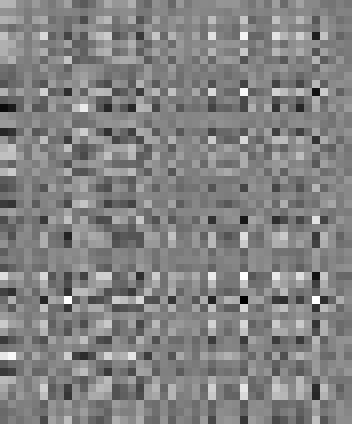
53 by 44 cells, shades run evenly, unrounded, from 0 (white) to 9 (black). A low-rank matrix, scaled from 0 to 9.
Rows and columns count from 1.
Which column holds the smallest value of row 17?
11
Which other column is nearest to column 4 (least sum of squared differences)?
44
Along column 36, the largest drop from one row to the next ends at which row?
39
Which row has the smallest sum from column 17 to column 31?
35
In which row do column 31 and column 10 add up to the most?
38
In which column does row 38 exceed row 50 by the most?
31
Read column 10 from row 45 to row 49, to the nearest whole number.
7 4 3 5 4
